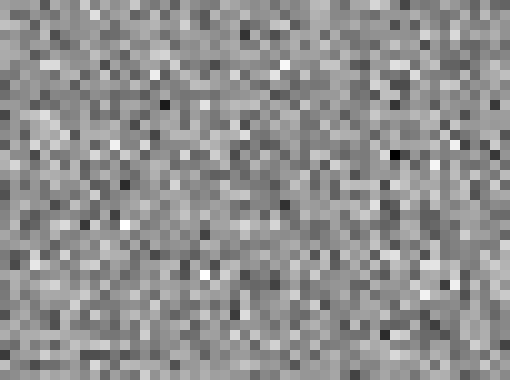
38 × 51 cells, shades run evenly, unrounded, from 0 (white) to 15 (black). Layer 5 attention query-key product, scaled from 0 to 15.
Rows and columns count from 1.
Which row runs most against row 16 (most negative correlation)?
19
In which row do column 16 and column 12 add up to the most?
22
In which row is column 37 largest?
7
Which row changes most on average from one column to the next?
16
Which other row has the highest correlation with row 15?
29
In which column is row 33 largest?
44
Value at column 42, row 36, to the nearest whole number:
5
